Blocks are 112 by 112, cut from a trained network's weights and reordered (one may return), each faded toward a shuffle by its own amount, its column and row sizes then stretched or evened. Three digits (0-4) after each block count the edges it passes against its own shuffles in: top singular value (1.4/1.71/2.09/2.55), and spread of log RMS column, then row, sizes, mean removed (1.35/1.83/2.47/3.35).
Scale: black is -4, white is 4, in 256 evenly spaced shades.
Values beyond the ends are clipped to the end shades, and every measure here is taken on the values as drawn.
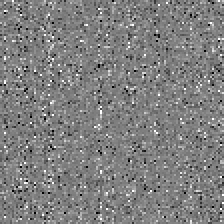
0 3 1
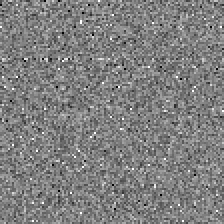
0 0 1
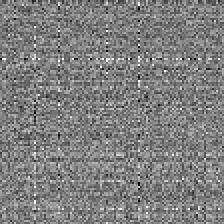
4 2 1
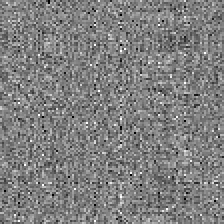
3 2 0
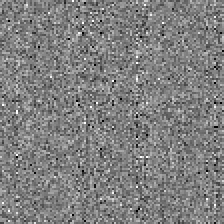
0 3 0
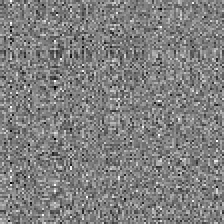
3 3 0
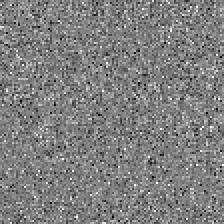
2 0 1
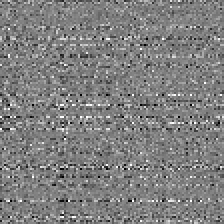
4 2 4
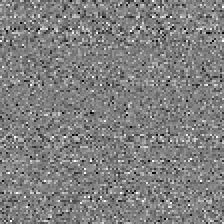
3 0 3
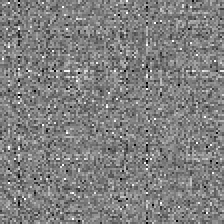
2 2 0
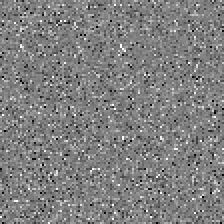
0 1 2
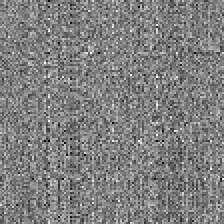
3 2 1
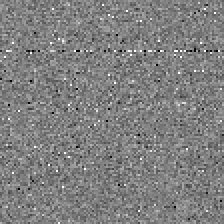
2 1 2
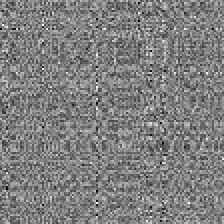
4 2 0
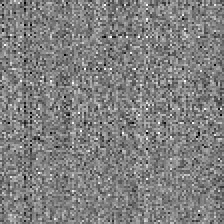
2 2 2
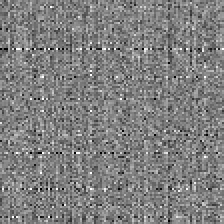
3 1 3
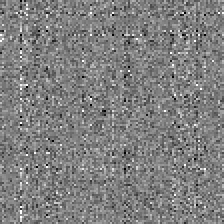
1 3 2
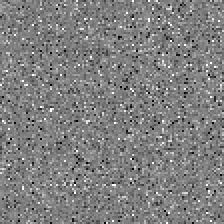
0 2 1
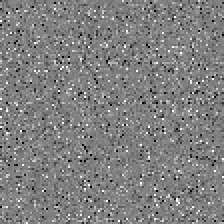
0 2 1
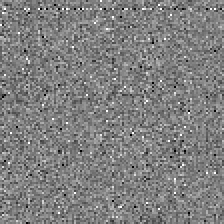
2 2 1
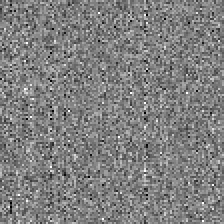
0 3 0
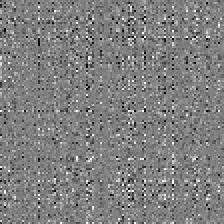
4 4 3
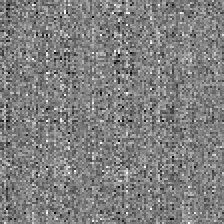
2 3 2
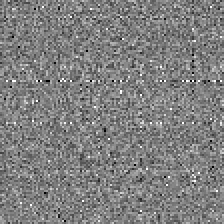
3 1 1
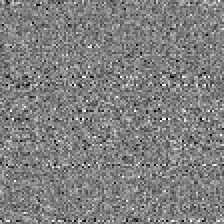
3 0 3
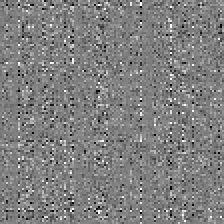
3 4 2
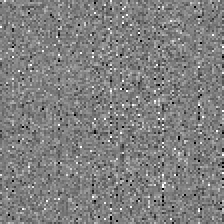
0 3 0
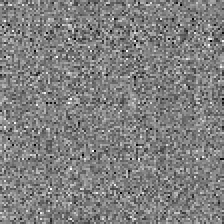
1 1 3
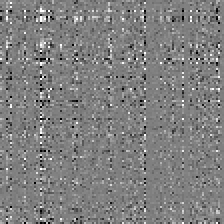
4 4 3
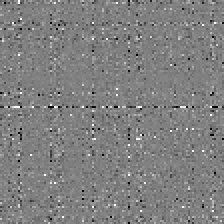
2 3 3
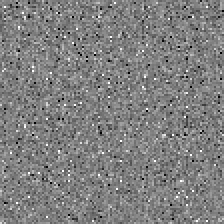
0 2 1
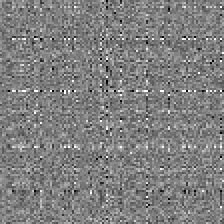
4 3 2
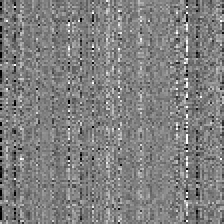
4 4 0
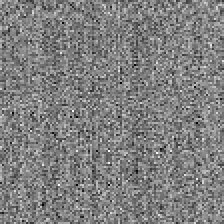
2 0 0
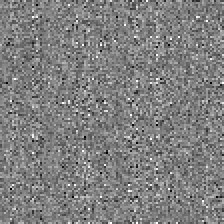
0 3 2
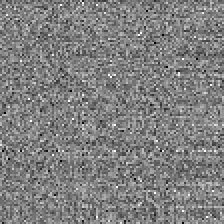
3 0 0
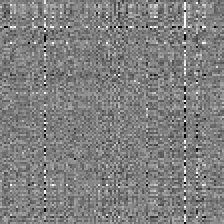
4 3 1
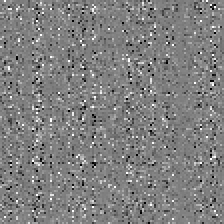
2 4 1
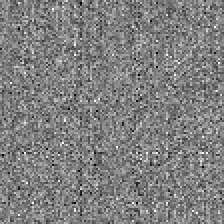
1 2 1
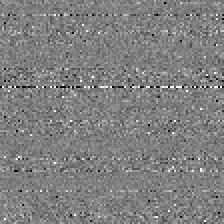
3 0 3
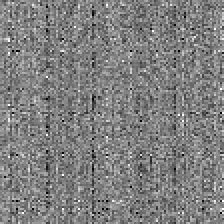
3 3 2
